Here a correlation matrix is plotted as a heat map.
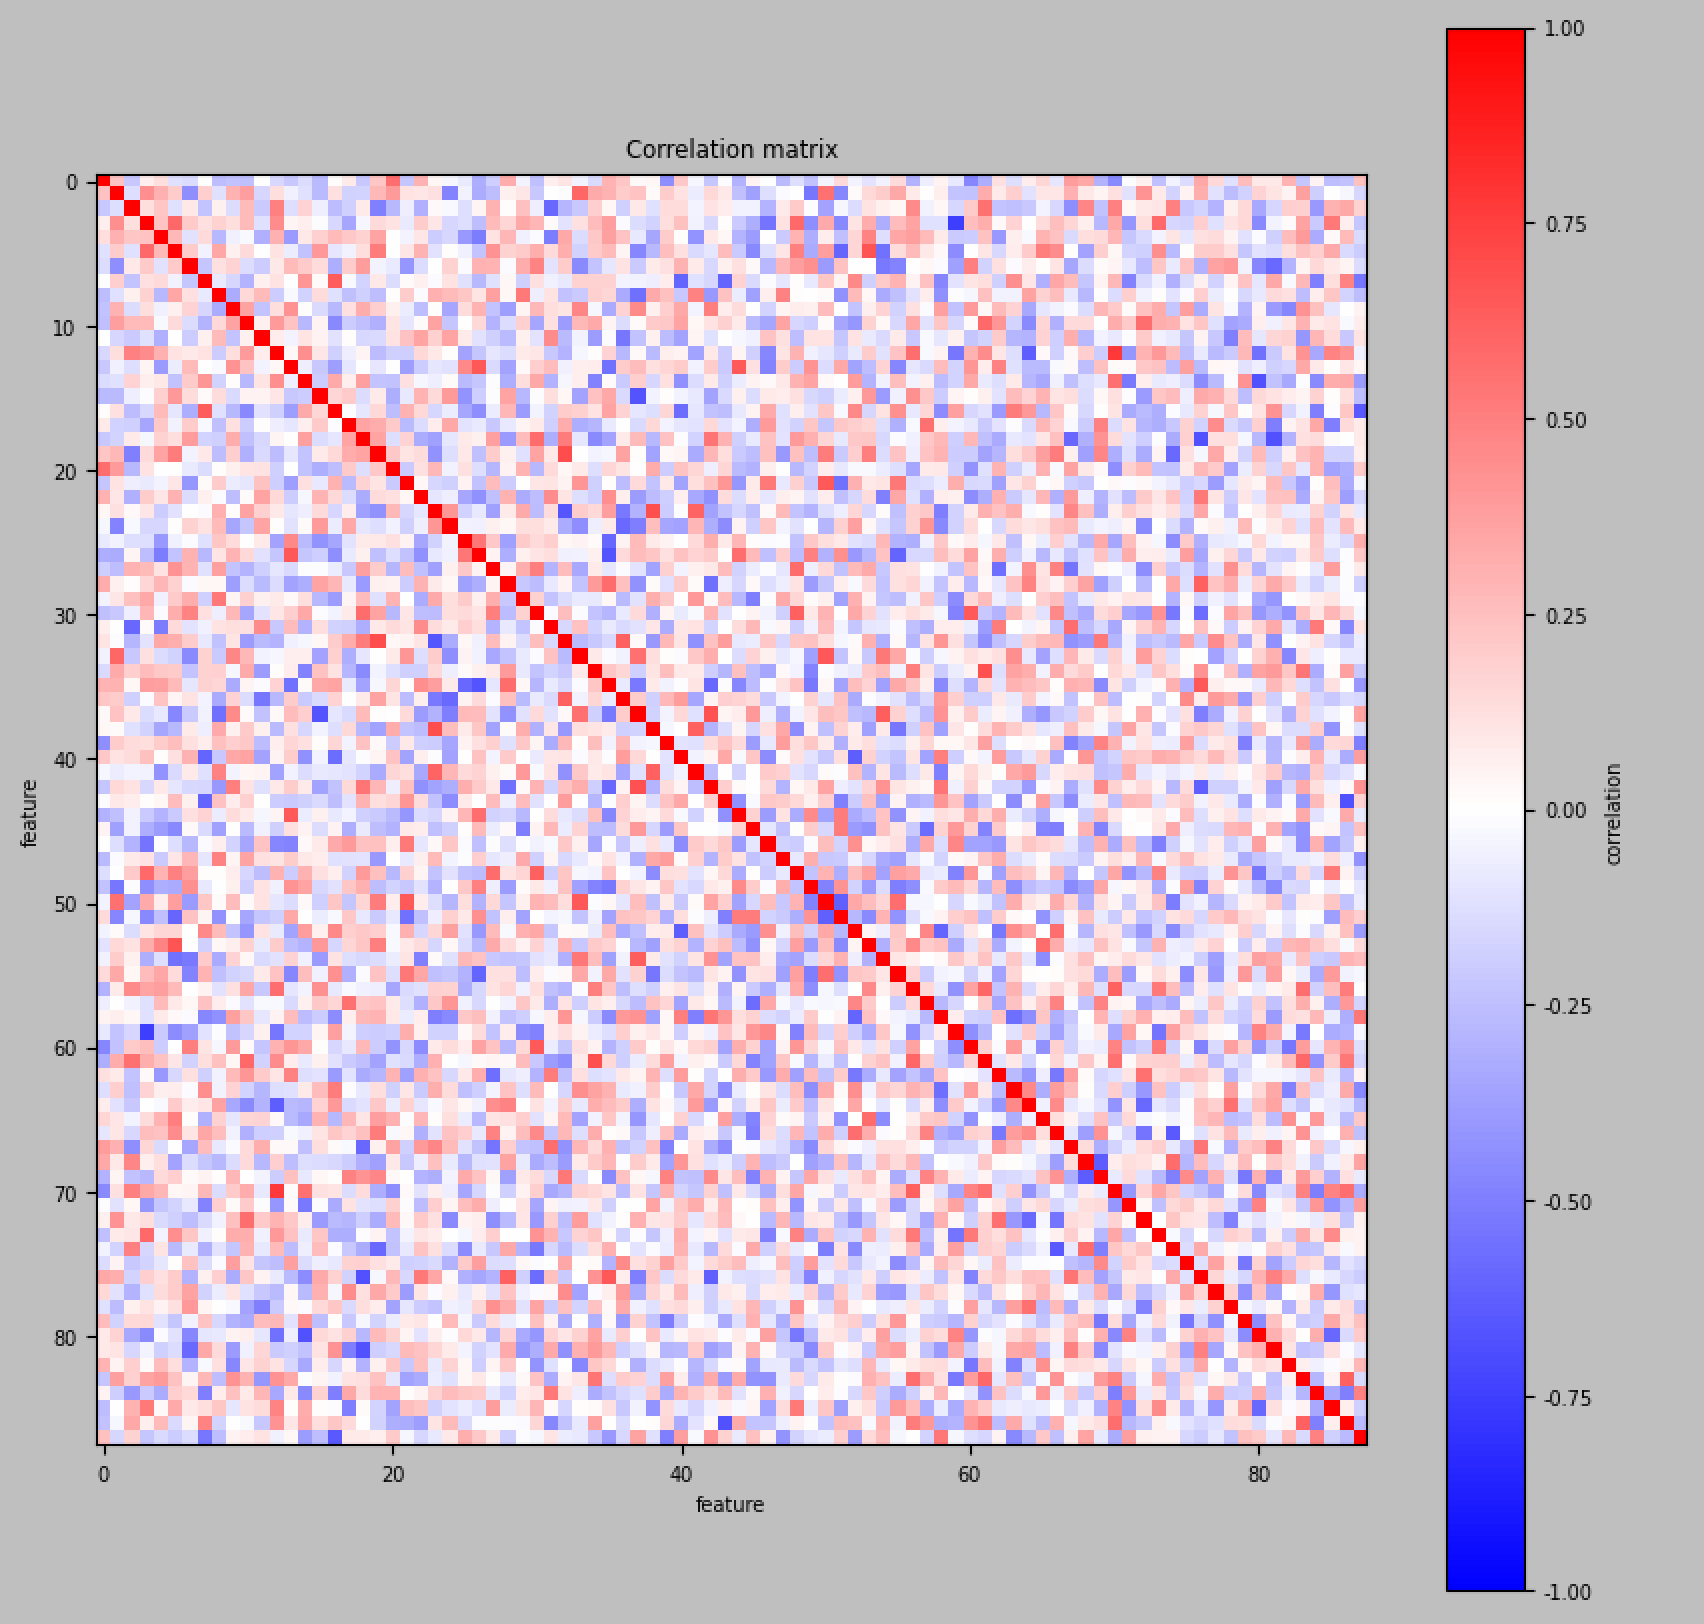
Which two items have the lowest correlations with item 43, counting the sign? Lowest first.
86, 7
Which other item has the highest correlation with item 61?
34
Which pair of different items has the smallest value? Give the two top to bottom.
3, 59
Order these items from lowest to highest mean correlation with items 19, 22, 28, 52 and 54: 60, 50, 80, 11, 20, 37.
60, 37, 11, 20, 80, 50
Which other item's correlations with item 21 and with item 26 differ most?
55
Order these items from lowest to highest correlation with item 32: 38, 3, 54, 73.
38, 54, 73, 3
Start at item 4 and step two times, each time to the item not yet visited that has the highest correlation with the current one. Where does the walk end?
5
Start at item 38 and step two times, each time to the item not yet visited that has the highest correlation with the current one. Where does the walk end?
41
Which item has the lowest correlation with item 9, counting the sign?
82
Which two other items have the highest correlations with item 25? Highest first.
26, 13
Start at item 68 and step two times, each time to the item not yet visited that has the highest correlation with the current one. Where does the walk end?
2
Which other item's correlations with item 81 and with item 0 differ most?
20
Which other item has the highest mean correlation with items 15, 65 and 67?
76
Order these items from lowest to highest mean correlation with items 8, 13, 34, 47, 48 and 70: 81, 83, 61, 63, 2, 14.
81, 14, 63, 2, 83, 61
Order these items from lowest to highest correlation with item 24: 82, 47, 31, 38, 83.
83, 47, 31, 82, 38
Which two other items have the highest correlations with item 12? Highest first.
70, 56
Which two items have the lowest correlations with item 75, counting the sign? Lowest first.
79, 55
